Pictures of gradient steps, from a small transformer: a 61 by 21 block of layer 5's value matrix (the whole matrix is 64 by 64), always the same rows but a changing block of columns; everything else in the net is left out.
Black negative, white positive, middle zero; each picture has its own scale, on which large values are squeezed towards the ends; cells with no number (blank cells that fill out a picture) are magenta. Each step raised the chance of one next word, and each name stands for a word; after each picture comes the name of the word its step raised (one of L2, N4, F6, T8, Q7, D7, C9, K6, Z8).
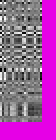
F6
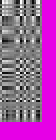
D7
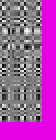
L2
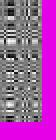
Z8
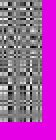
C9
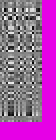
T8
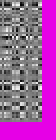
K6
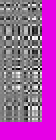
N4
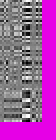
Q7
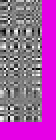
L2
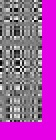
Q7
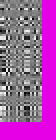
C9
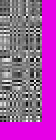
Z8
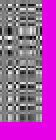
N4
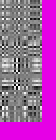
C9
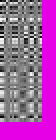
F6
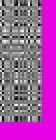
Z8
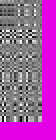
Z8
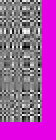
L2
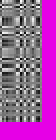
F6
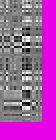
K6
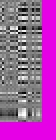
T8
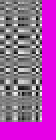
C9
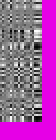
L2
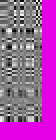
L2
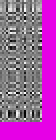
T8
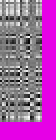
Z8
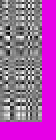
N4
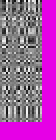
D7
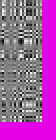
Z8
